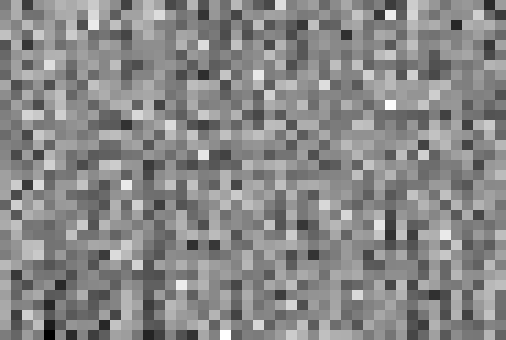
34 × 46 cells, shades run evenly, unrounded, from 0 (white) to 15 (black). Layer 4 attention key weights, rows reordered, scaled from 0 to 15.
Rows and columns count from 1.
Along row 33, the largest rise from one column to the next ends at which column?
5
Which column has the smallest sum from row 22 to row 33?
17
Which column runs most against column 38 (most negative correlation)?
37
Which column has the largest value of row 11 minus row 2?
15
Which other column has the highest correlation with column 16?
45
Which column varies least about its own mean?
31
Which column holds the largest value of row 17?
14
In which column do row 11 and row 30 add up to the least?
36
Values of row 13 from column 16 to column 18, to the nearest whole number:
2 7 10
